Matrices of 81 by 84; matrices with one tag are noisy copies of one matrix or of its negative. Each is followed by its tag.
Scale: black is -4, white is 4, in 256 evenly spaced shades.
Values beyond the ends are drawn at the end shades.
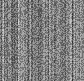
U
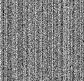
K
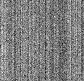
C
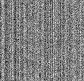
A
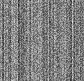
U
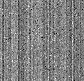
U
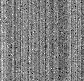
C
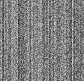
U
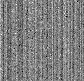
K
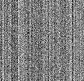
U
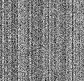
U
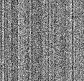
U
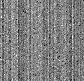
U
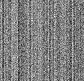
U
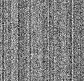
U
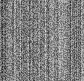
C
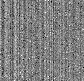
A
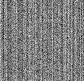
K
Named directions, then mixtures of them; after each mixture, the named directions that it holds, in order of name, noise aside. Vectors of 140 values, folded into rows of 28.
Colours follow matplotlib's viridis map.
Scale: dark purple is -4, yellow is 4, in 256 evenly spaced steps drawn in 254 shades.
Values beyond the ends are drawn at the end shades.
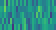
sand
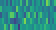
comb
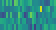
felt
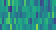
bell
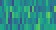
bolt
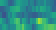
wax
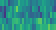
sand, wax.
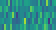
bell, comb, sand.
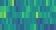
felt, sand, wax.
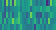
comb, felt, sand.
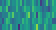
bell, bolt, comb.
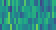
bell.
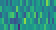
comb.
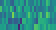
bolt, comb.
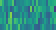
bolt.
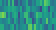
felt.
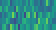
bell, bolt, comb.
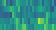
bolt, sand, wax.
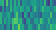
comb, sand, wax.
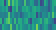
bell.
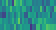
bolt, felt, wax.
